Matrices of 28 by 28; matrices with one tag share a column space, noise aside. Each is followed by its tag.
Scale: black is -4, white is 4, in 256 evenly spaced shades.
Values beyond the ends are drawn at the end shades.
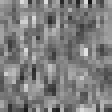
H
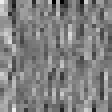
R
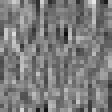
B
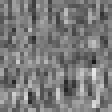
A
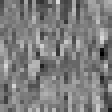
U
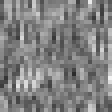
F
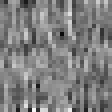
B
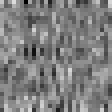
H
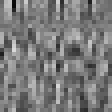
U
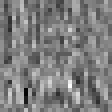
A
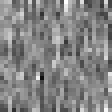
R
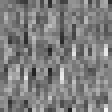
H
